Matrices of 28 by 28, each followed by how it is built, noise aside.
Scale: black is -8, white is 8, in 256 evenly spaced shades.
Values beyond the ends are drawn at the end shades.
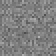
blocks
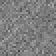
Hankel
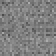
blocks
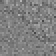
upper triangular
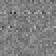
uneven rows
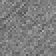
Hankel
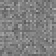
blocks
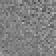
upper triangular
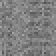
blocks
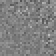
upper triangular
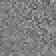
upper triangular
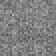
blocks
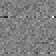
uneven rows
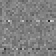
uneven rows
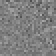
upper triangular
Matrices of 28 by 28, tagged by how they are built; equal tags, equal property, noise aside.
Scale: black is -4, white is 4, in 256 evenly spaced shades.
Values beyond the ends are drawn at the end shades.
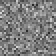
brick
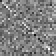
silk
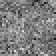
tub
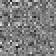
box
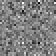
box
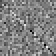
silk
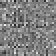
box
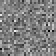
box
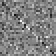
silk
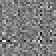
box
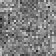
tub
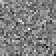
silk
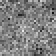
tub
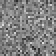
brick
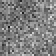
tub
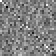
silk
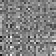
box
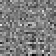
box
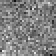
tub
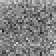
tub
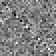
silk
